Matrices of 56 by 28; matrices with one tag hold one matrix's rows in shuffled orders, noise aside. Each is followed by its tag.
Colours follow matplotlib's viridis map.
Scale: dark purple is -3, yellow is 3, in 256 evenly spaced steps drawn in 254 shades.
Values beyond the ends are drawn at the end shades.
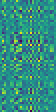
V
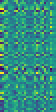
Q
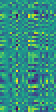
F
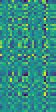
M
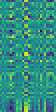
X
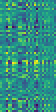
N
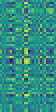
X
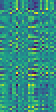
F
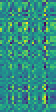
M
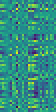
F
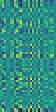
V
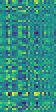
N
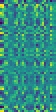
Q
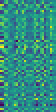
Q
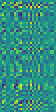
V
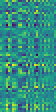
N
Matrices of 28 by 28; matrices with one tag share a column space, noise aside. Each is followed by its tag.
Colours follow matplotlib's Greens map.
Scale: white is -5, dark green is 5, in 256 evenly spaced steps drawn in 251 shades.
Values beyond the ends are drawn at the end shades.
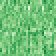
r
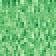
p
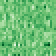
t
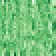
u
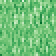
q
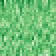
p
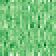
t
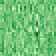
r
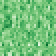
t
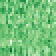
q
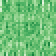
u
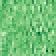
r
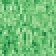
r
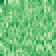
p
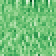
p
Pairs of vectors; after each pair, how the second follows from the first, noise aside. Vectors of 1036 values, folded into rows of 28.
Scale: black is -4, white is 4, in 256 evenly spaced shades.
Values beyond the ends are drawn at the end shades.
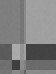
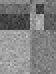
reversed.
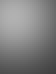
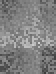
wrapped around, negated, partly zeroed.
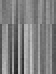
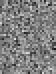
shuffled.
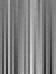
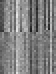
wrapped around.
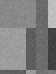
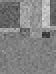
wrapped around, negated, partly zeroed.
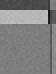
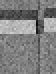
wrapped around.
